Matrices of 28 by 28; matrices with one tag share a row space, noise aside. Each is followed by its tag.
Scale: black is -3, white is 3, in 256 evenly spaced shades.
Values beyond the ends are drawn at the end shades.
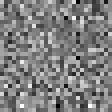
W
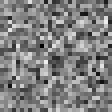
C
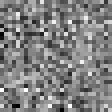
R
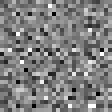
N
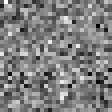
R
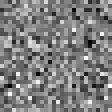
N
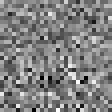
W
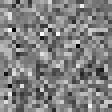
C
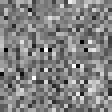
W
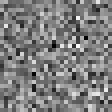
W
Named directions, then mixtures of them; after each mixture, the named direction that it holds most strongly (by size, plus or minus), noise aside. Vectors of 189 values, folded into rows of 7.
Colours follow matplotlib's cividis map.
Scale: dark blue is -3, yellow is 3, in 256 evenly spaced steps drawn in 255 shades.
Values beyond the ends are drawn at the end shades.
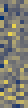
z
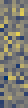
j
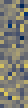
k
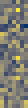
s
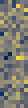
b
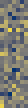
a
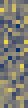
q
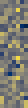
s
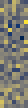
q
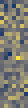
b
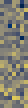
k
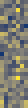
s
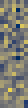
q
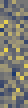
q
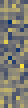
q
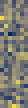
z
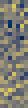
k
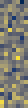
a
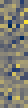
k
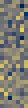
k
